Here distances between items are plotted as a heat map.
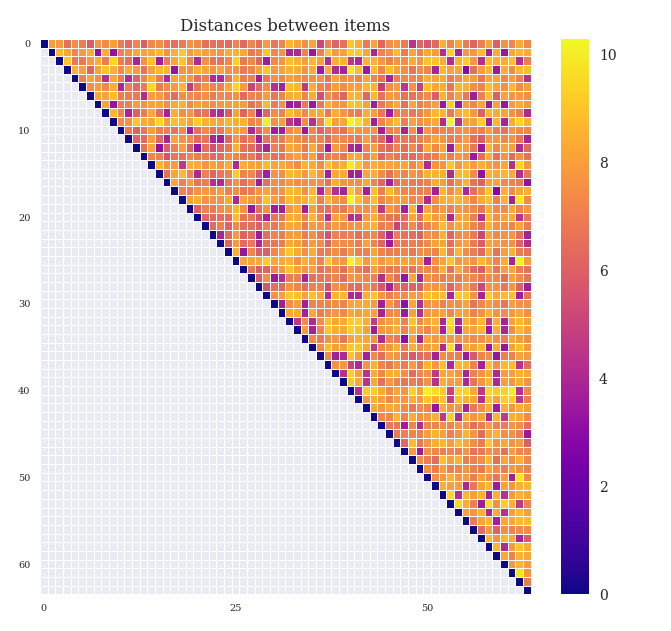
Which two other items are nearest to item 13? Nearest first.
56, 6
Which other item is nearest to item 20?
12
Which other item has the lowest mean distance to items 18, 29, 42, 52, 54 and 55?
36
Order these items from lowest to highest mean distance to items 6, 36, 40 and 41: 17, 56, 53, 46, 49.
53, 56, 17, 49, 46
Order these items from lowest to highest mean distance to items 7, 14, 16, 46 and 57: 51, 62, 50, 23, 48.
23, 50, 62, 48, 51
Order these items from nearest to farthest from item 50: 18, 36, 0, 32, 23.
18, 0, 36, 23, 32
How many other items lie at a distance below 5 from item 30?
9
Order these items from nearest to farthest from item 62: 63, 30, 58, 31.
63, 30, 31, 58
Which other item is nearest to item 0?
48
